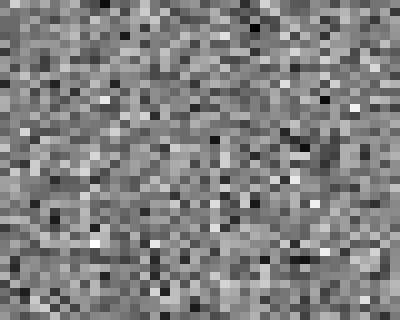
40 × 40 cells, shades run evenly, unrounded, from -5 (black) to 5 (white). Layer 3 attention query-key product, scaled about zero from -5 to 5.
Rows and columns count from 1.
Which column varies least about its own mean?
21
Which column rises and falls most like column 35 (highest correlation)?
8
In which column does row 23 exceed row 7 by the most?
1
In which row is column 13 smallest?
5
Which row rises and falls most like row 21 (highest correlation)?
19
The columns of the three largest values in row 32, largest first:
33, 38, 23
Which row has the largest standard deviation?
26
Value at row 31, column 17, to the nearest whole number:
1
